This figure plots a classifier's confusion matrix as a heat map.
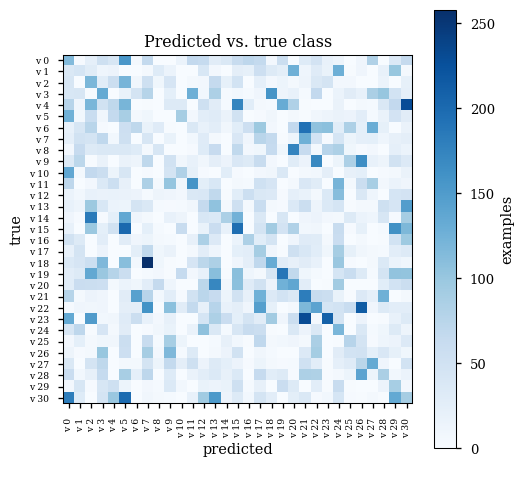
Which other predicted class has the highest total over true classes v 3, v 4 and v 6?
v 30
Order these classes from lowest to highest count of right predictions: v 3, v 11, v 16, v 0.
v 16, v 0, v 3, v 11
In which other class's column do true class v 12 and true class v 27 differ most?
v 24
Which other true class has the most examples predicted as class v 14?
v 23
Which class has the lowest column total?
v 8
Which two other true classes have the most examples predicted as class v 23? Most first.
v 6, v 8
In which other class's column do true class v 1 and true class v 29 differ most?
v 20
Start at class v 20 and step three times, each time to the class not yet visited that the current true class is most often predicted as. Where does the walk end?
v 5
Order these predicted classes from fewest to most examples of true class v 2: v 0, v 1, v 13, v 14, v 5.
v 1, v 14, v 0, v 13, v 5
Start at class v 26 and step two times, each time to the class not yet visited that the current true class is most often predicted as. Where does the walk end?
v 22
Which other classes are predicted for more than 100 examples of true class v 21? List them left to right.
v 6, v 17, v 28
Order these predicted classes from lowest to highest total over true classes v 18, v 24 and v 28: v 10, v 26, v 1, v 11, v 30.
v 10, v 30, v 11, v 1, v 26
